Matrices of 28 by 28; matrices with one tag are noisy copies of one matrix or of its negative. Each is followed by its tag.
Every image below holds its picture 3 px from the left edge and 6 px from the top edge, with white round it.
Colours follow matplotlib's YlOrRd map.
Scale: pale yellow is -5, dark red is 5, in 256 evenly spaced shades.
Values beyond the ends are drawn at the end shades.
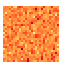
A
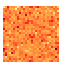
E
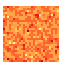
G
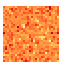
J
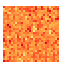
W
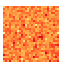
J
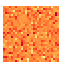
A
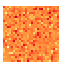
A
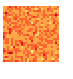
A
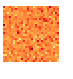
J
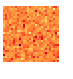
J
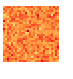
G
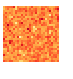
W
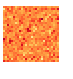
W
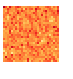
E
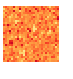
W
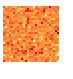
J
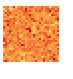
W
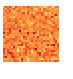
A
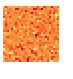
A
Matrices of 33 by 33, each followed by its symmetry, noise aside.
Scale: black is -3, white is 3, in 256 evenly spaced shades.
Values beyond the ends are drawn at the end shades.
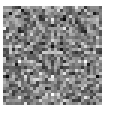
mirrored left to right.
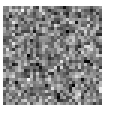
no symmetry.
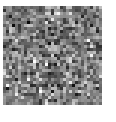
mirrored left to right.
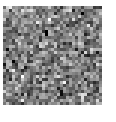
no symmetry.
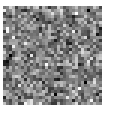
antisymmetric.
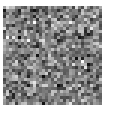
antisymmetric.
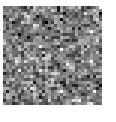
no symmetry.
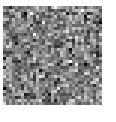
no symmetry.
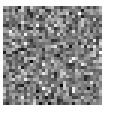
antisymmetric.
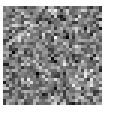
same after a half turn.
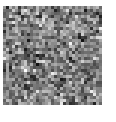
no symmetry.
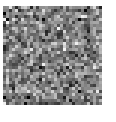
antisymmetric.
